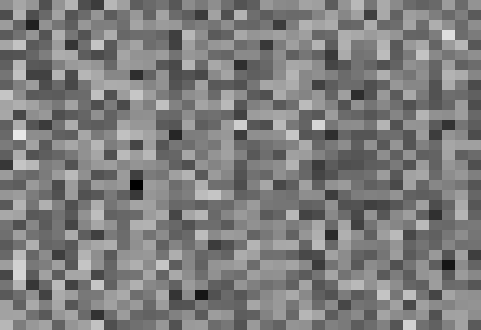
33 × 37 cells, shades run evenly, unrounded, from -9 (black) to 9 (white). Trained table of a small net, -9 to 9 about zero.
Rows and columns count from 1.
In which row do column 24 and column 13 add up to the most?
11
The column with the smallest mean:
14
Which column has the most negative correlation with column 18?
20
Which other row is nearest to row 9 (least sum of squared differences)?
17
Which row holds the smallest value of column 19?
7
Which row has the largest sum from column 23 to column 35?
4
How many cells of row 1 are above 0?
20
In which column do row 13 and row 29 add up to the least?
3
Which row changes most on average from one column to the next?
5
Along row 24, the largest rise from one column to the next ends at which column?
27
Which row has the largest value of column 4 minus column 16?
21
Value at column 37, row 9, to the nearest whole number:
-4
